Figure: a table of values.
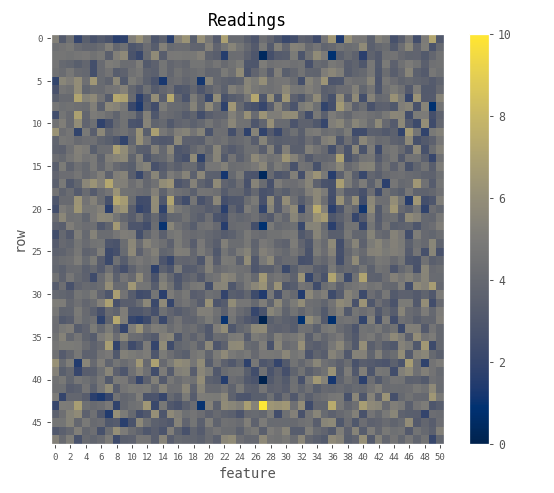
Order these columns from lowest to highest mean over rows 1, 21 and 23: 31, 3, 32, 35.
32, 3, 35, 31
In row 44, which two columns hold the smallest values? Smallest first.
7, 48
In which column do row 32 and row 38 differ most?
13
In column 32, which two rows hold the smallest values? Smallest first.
33, 30
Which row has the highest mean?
43
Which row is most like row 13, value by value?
46
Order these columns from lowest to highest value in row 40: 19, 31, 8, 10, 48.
48, 10, 31, 8, 19
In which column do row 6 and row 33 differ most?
27
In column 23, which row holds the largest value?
8
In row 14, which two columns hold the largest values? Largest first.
37, 30
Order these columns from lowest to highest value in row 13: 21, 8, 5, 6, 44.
5, 6, 44, 21, 8
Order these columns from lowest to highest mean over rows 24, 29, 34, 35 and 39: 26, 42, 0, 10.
0, 26, 42, 10
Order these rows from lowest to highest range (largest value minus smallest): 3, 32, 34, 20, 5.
3, 32, 34, 5, 20
